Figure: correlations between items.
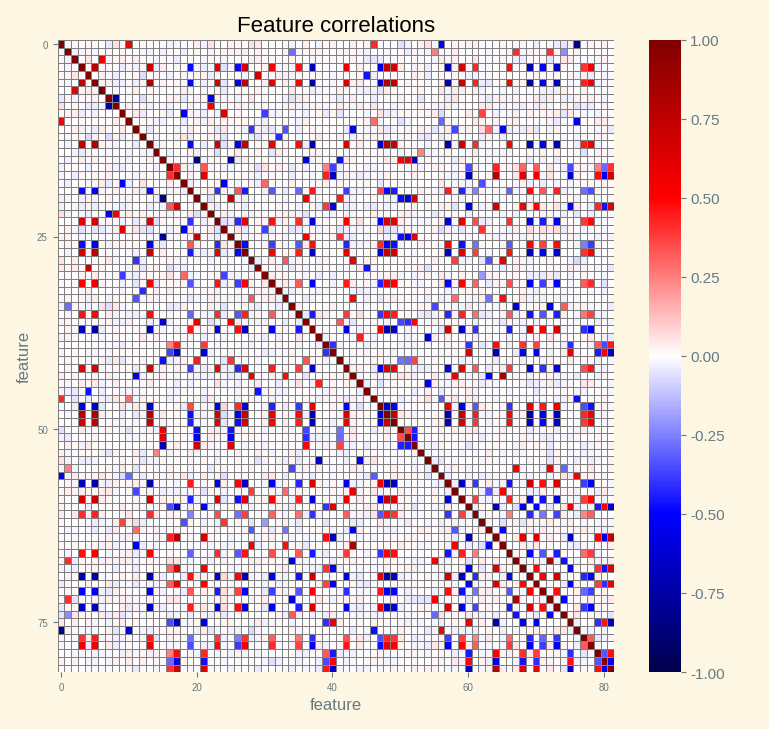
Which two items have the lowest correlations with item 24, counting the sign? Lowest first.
18, 30
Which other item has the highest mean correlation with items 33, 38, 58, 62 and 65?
43
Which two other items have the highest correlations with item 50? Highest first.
15, 51
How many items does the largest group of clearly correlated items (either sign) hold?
23
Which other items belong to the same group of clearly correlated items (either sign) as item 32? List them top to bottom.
12
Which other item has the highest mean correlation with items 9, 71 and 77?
24
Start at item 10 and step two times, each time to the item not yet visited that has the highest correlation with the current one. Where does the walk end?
46
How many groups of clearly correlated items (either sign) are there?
13
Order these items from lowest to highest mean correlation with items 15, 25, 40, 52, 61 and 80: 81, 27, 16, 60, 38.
81, 16, 38, 27, 60
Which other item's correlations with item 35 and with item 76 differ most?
0
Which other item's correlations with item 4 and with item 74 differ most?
29
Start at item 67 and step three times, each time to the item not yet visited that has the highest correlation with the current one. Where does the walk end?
1
